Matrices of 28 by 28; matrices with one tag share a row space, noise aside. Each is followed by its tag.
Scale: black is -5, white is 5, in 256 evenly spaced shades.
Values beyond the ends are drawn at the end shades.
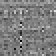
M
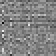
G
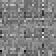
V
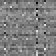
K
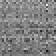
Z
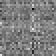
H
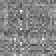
M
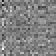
G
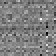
Z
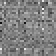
V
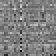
M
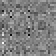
G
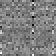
H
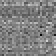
Z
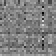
V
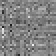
G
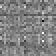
V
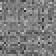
V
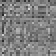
G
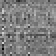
G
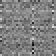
H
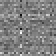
M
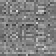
K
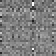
H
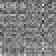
V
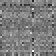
H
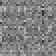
V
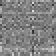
H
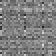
V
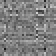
K
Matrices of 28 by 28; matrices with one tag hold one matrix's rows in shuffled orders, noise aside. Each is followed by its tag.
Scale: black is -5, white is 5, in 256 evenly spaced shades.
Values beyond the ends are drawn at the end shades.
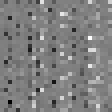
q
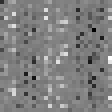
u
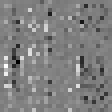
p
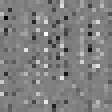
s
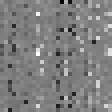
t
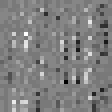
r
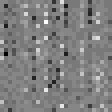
s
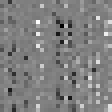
t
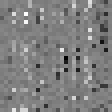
r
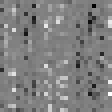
u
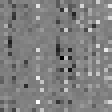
t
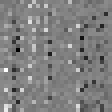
p
